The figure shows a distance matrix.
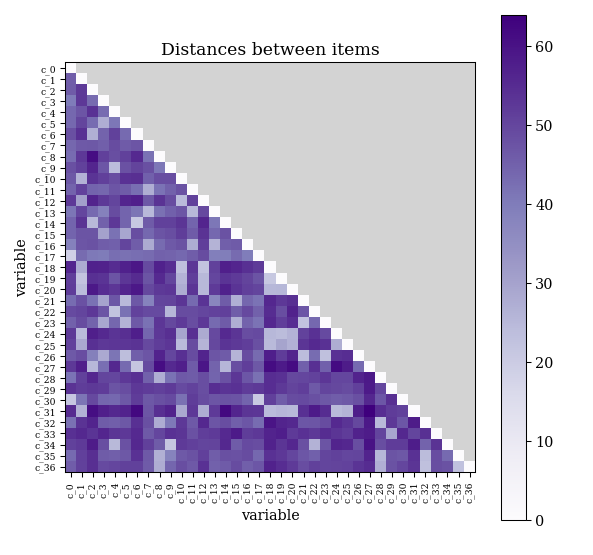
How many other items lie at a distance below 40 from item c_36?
4
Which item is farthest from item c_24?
c_27
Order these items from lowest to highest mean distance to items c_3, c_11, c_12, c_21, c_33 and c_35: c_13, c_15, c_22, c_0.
c_13, c_15, c_0, c_22
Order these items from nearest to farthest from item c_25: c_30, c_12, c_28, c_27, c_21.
c_12, c_30, c_28, c_21, c_27
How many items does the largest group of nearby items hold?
9
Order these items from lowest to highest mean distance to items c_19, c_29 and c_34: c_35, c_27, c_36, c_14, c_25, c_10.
c_10, c_25, c_35, c_36, c_14, c_27
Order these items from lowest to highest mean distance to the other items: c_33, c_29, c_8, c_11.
c_11, c_8, c_29, c_33
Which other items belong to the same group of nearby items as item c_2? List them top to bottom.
c_6, c_14, c_27
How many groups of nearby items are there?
8
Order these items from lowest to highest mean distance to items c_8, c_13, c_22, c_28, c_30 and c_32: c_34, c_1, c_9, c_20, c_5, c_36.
c_36, c_9, c_34, c_5, c_1, c_20
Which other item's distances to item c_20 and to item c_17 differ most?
c_0
